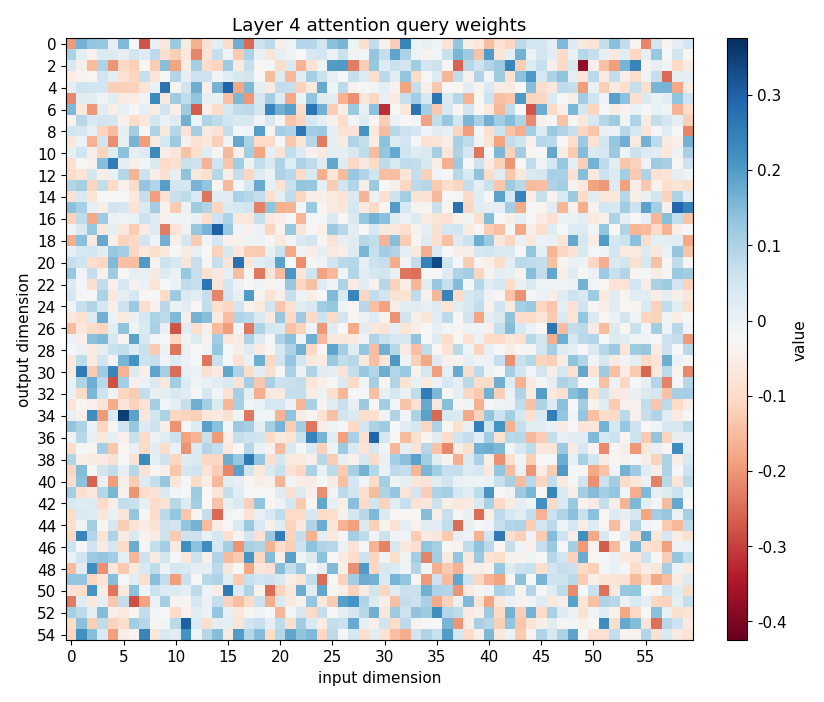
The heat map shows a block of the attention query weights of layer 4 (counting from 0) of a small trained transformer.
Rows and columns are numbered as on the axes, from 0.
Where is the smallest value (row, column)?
2, 49
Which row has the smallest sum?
40
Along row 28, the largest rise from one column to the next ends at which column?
30
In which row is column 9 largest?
4
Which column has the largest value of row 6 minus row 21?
33
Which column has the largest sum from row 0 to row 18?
23
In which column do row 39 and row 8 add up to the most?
28
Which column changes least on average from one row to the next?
11
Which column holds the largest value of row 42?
45
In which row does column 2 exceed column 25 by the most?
34
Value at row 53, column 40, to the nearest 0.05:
0.1
